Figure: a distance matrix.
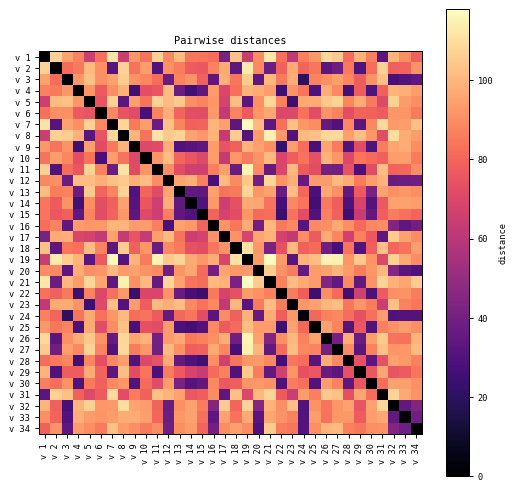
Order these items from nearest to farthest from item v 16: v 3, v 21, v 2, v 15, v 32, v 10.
v 3, v 32, v 15, v 2, v 10, v 21
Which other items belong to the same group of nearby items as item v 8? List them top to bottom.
v 5, v 19, v 23
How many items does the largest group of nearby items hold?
9
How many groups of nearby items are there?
6
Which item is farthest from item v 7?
v 19
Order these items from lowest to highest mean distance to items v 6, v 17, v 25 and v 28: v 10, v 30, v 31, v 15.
v 15, v 30, v 10, v 31
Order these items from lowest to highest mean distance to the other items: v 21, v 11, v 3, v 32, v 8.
v 11, v 3, v 32, v 21, v 8
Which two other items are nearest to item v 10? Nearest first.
v 6, v 17
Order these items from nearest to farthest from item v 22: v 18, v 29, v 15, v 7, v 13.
v 15, v 13, v 29, v 18, v 7
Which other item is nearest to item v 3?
v 24
